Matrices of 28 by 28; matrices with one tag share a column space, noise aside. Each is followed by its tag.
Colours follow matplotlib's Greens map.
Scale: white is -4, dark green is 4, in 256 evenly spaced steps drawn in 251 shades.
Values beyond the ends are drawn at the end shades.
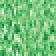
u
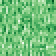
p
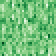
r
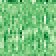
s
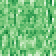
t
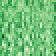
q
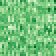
p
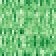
t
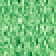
p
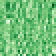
r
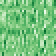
t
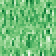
t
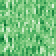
u
